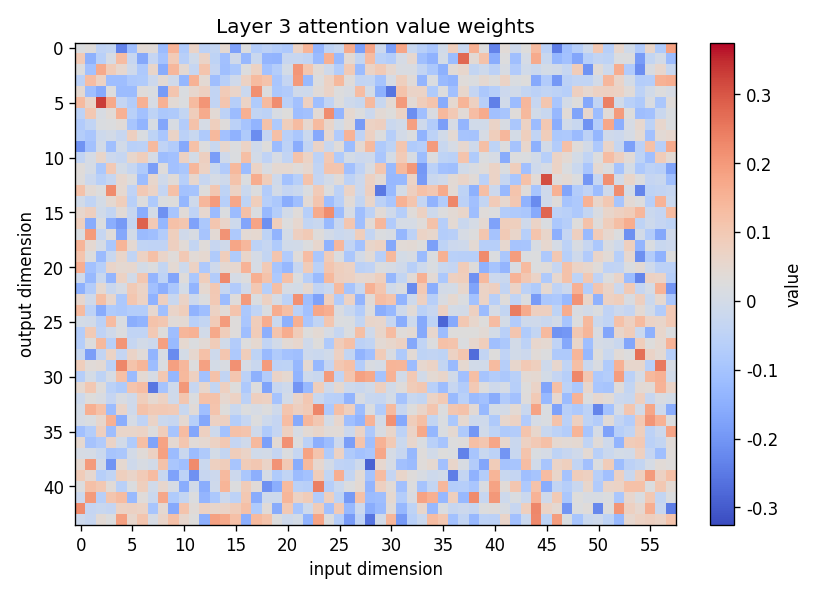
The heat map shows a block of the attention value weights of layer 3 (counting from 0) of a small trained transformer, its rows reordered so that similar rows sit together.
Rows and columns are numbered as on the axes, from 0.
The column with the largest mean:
14
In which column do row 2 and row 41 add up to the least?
35
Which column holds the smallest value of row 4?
30
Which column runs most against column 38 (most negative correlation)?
5
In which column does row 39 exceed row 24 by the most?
29
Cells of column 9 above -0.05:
27
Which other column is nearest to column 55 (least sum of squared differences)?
25
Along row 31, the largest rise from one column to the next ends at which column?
46
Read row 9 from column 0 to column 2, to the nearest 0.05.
-0.2 -0.1 0
